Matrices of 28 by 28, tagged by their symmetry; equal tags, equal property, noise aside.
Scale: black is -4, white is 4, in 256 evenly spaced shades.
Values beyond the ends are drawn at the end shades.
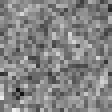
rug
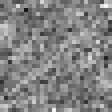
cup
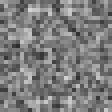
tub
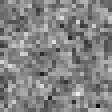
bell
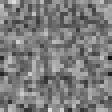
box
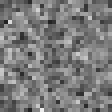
tub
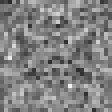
box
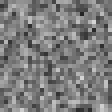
bell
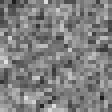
bell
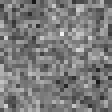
rug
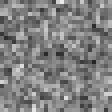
bell
